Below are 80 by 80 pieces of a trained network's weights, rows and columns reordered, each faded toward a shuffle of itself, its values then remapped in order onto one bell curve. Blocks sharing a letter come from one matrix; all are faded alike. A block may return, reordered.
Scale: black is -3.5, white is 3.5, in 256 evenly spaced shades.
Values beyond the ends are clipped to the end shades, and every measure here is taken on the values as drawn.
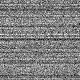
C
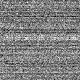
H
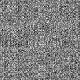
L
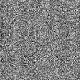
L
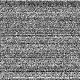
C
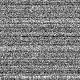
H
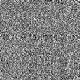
L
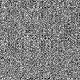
L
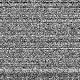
H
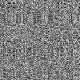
L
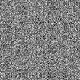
L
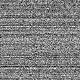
H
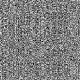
L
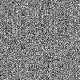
L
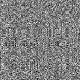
L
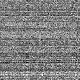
H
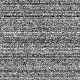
H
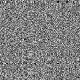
L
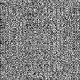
L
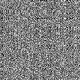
L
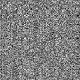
L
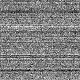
C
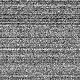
C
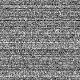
H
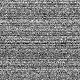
H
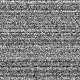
H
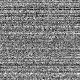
H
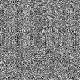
L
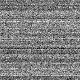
H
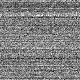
H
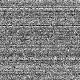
H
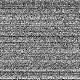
C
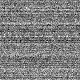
H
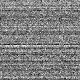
C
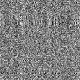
L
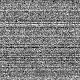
C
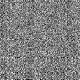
L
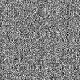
L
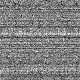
C
